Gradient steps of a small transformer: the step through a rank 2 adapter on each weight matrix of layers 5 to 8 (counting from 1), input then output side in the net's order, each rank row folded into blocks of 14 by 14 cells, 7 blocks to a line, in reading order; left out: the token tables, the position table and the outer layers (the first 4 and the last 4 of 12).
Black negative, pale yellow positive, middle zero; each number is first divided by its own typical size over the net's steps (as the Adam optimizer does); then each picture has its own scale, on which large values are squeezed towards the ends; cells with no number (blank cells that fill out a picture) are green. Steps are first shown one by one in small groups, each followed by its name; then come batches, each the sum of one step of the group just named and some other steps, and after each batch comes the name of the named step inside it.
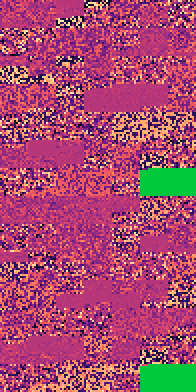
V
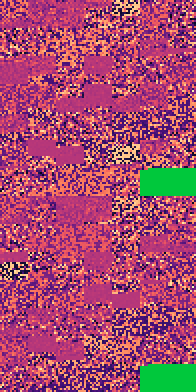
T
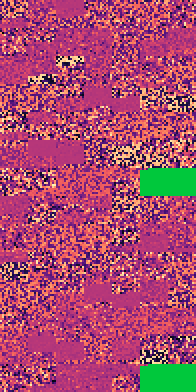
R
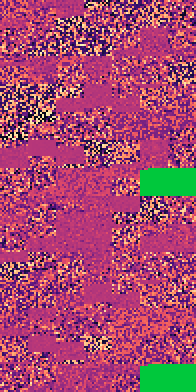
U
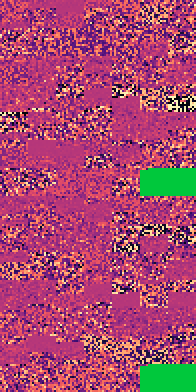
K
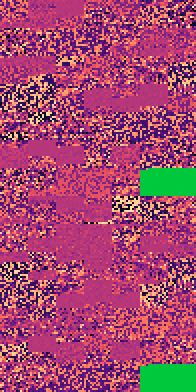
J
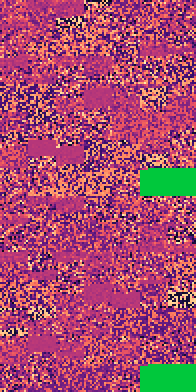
U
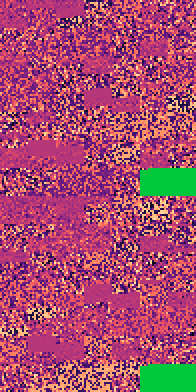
K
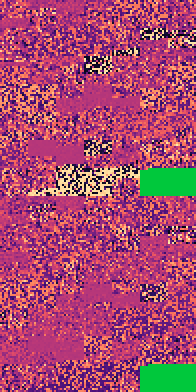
T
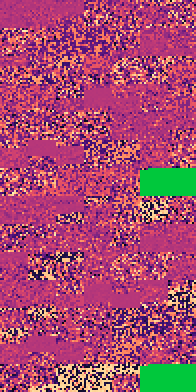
V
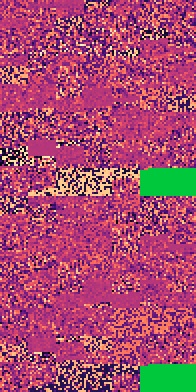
U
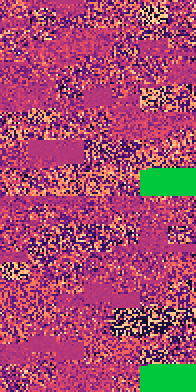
K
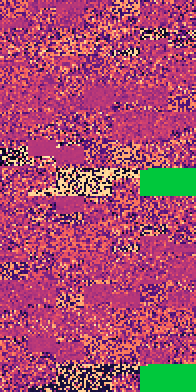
T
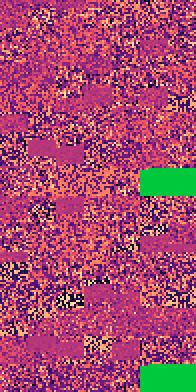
T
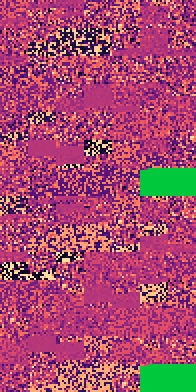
U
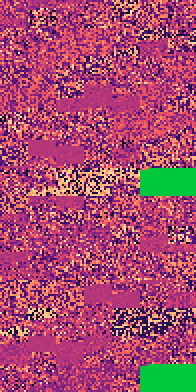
T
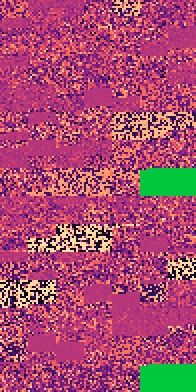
R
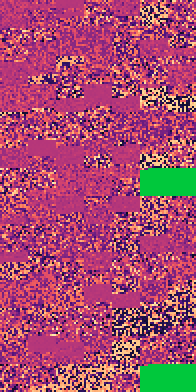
K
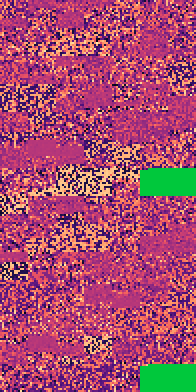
T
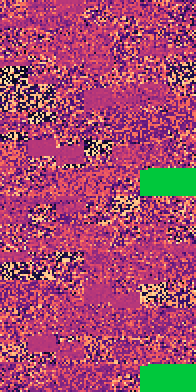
J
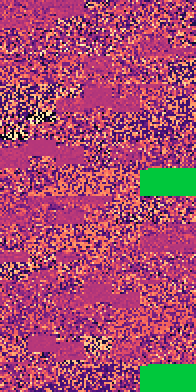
U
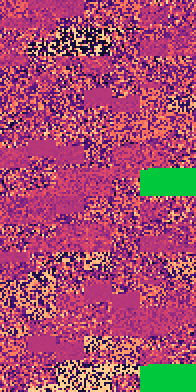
K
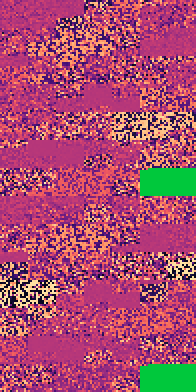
R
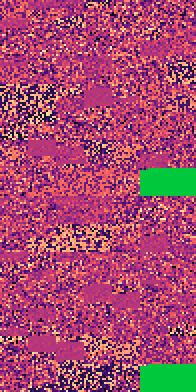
U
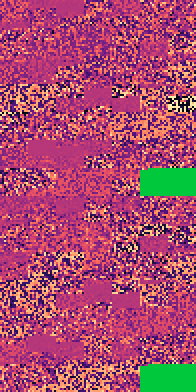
K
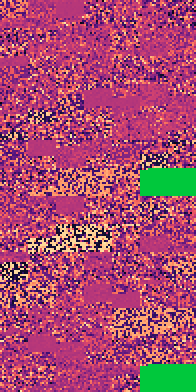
J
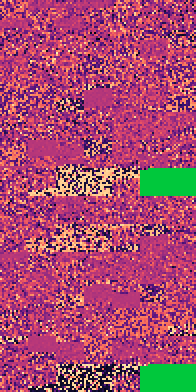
J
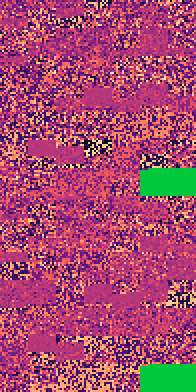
V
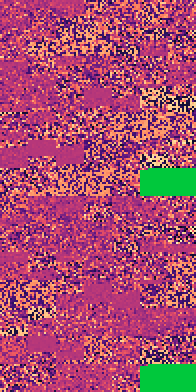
K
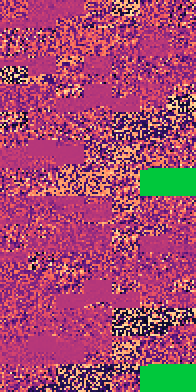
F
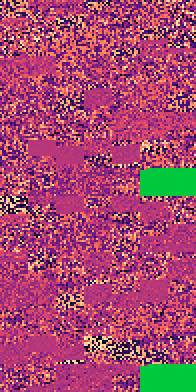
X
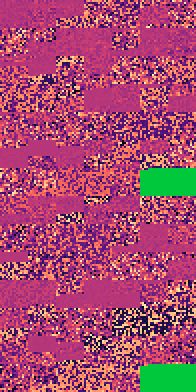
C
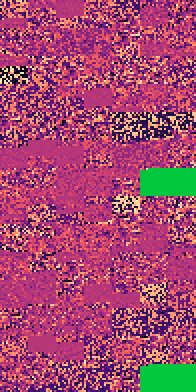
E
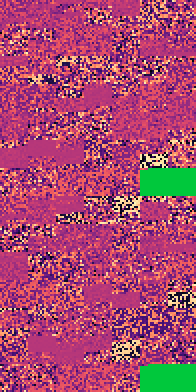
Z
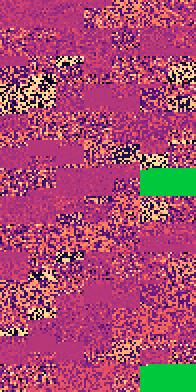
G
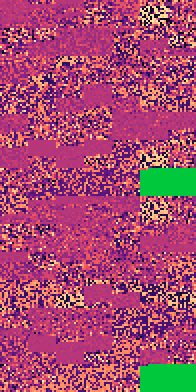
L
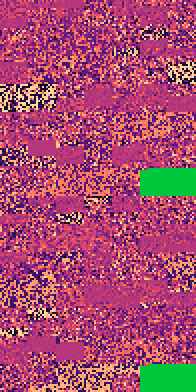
C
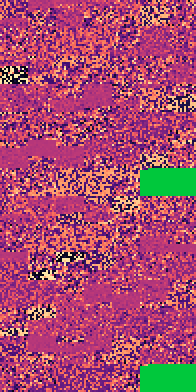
F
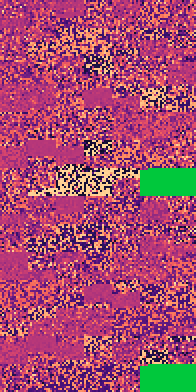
F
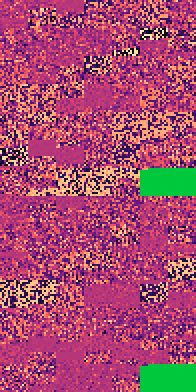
L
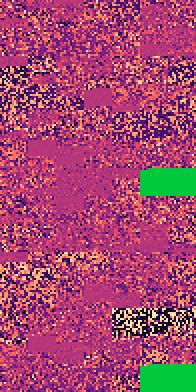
E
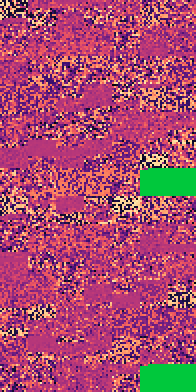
Z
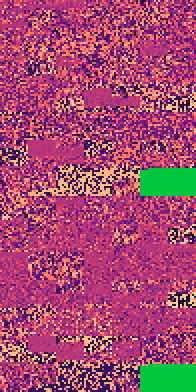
F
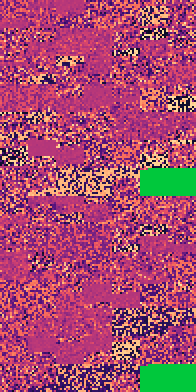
F
